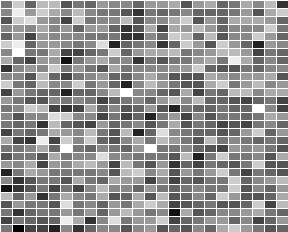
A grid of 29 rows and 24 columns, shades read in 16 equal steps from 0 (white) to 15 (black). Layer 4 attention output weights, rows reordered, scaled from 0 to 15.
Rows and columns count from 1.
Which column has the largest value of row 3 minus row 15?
6
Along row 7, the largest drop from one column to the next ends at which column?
2
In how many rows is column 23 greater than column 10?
10
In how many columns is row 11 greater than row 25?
10
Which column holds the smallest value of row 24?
20
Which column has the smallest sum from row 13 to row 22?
22
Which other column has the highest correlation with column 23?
4
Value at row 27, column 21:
6
